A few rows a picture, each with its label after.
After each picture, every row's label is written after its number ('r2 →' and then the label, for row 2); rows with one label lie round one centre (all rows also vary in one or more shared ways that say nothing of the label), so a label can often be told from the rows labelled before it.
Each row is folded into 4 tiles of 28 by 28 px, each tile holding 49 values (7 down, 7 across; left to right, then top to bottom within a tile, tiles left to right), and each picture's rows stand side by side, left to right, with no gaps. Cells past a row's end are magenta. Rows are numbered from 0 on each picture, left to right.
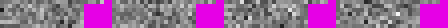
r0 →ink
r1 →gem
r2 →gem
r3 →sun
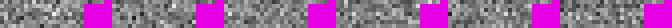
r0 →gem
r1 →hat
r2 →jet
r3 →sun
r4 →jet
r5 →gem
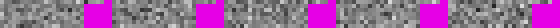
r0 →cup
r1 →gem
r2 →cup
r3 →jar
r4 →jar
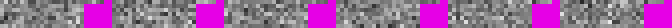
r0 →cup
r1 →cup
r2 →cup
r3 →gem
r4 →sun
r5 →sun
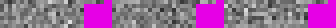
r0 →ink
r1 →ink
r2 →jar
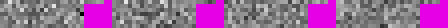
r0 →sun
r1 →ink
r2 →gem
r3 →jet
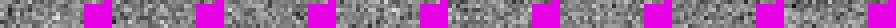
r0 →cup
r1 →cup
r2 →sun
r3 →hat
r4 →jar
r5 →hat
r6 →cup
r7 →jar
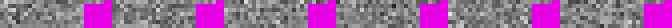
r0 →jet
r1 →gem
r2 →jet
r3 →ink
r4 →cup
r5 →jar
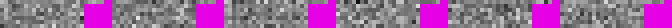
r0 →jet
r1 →ink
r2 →jet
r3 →sun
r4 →ink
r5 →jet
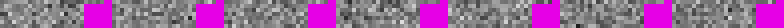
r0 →ink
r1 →gem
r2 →cup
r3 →cup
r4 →cup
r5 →cup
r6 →cup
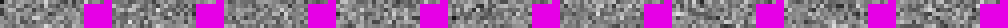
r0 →hat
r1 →sun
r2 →hat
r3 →jet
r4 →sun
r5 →gem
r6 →ink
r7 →jar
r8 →jet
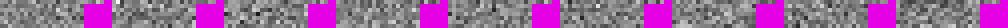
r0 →jet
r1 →jet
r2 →jet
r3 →ink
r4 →jet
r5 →jar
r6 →gem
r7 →jar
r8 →cup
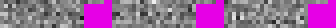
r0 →jar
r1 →hat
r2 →gem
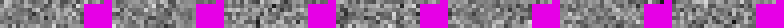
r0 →cup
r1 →ink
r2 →ink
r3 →cup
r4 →ink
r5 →jar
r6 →gem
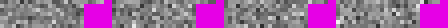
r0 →sun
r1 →ink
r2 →gem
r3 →hat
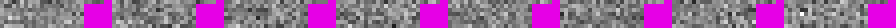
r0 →jar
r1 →ink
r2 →gem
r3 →gem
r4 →gem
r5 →jet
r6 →sun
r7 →cup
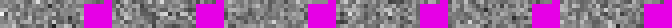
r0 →gem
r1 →hat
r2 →jet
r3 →hat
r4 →gem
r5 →jar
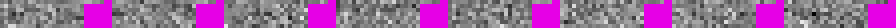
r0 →gem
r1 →sun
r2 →hat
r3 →ink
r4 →jar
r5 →jar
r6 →hat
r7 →ink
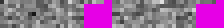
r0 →jet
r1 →hat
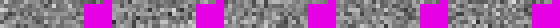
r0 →cup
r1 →jet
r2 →ink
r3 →jet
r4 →sun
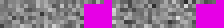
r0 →hat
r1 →jar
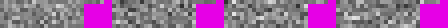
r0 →gem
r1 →jet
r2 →hat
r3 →jar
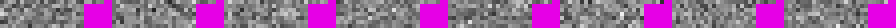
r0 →cup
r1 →sun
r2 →jet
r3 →hat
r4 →gem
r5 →hat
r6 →hat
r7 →jar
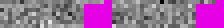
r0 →sun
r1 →cup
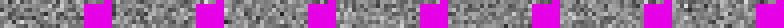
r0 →gem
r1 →ink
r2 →cup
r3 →jar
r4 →jar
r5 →jar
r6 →jar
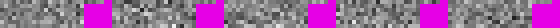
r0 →sun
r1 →jar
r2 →cup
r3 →ink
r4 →gem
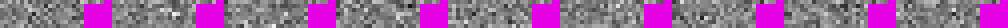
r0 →sun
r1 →hat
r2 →ink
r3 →hat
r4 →ink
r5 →gem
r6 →hat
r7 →ink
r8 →jar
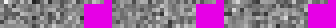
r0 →cup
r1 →gem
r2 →hat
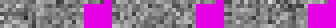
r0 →ink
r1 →cup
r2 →hat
